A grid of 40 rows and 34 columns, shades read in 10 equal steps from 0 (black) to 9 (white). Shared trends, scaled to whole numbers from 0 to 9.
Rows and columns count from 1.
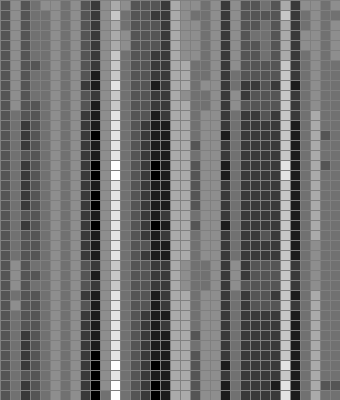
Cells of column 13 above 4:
3
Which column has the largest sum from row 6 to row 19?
12
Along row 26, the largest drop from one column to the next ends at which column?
30
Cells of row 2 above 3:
20
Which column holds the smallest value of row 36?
10
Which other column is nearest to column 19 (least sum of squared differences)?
32
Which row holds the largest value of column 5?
1
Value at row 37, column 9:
2
